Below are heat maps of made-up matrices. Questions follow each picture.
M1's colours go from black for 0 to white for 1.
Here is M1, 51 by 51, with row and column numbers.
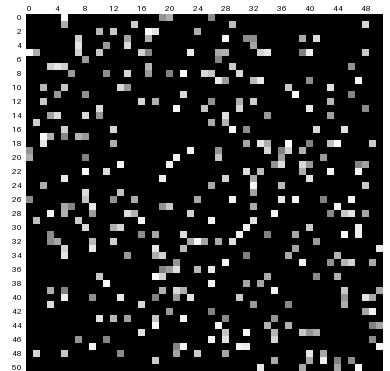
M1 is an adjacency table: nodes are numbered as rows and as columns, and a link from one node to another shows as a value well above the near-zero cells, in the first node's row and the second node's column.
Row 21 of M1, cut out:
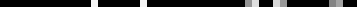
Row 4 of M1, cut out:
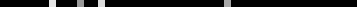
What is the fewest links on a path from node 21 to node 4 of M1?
4
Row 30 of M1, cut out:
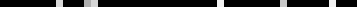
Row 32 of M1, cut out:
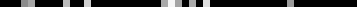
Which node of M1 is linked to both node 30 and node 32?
node 12
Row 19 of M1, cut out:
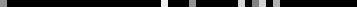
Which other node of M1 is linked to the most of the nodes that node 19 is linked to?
node 5
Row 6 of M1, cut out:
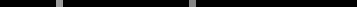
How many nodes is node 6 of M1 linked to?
2
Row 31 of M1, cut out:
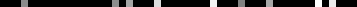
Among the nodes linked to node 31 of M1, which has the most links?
node 18
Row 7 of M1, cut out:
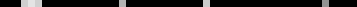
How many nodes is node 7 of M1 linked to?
6
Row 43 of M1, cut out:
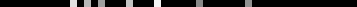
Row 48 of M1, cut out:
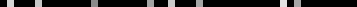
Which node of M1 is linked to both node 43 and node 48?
node 28
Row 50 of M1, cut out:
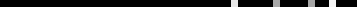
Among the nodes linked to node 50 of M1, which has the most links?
node 39
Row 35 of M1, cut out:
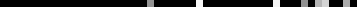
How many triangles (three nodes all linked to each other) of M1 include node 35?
6
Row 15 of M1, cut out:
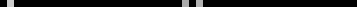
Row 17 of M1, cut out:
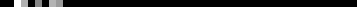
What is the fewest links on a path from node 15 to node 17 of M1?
3
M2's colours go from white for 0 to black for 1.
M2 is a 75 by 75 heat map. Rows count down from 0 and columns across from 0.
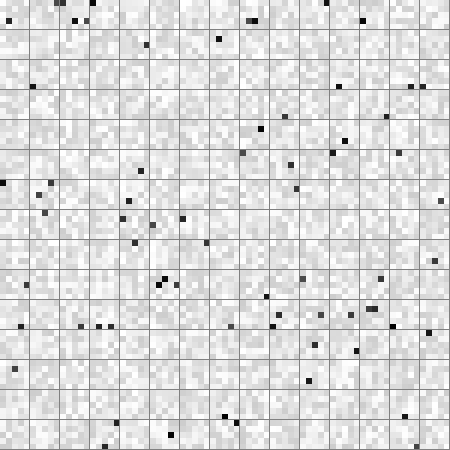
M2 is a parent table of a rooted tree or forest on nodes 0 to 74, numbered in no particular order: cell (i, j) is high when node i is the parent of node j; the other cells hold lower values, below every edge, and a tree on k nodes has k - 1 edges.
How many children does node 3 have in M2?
6
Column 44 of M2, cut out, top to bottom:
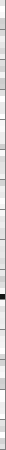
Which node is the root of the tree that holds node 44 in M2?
31
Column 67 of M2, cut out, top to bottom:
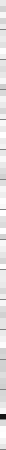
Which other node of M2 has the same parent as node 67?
37
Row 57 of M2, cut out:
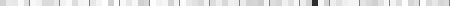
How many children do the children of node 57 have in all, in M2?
3
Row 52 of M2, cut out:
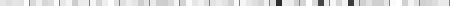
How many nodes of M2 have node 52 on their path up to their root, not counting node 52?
12
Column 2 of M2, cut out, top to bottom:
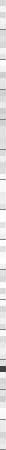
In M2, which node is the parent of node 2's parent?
51
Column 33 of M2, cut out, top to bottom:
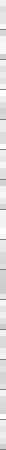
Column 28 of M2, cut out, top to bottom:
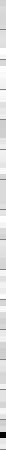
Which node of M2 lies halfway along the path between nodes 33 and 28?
43
